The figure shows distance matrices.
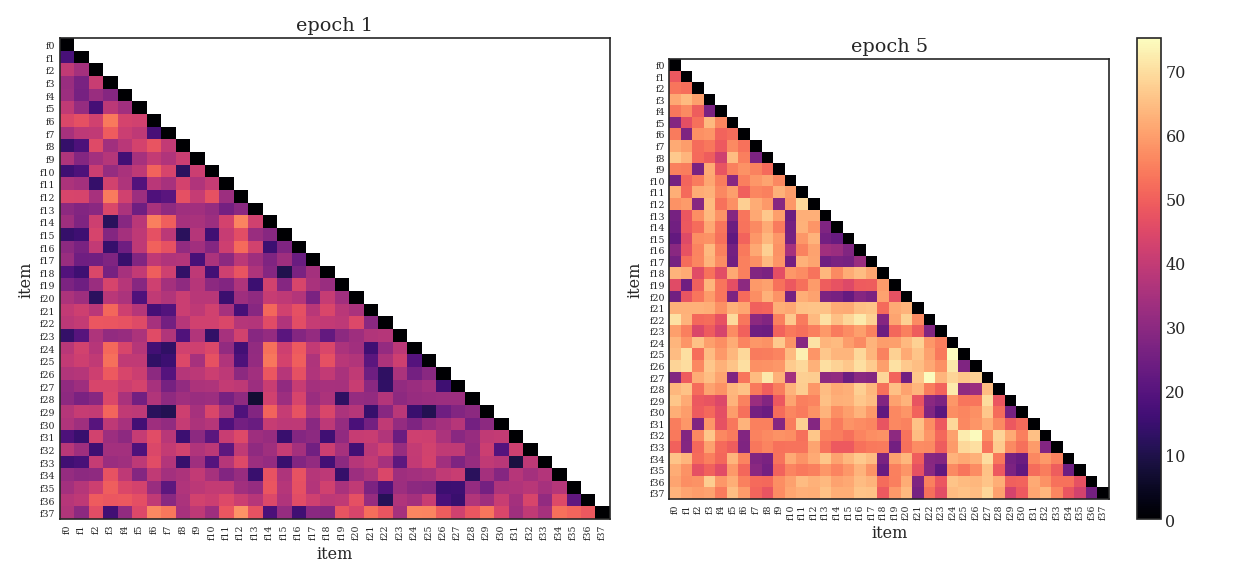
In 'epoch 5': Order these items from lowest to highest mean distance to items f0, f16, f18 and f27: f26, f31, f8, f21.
f31, f8, f21, f26
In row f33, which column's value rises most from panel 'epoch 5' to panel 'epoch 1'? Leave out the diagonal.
f6
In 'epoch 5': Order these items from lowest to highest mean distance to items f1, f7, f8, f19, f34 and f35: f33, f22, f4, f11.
f22, f33, f4, f11
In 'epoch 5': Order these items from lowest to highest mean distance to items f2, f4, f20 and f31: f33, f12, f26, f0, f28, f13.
f12, f0, f13, f33, f28, f26
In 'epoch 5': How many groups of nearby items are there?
8
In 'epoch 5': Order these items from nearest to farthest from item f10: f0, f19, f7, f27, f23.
f0, f27, f19, f23, f7
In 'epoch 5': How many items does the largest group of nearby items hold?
10
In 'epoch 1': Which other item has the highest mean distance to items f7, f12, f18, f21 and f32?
f37
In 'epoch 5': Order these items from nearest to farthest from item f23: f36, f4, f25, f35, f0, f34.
f35, f34, f4, f36, f25, f0
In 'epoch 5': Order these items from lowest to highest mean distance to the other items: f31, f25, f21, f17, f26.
f17, f31, f21, f25, f26
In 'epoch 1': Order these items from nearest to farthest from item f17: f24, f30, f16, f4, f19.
f4, f16, f30, f19, f24
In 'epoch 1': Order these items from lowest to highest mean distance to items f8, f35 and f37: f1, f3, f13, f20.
f1, f3, f13, f20
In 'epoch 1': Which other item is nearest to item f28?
f13
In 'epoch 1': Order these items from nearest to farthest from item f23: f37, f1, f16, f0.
f0, f1, f16, f37
